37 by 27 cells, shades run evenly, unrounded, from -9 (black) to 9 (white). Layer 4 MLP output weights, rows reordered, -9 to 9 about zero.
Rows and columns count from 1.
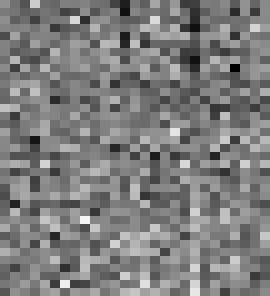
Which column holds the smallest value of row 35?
26
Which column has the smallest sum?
19
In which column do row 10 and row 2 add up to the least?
13
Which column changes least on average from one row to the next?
11
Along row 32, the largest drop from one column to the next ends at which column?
17
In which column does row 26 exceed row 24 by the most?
15
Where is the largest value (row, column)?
28, 9
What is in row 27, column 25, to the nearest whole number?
2
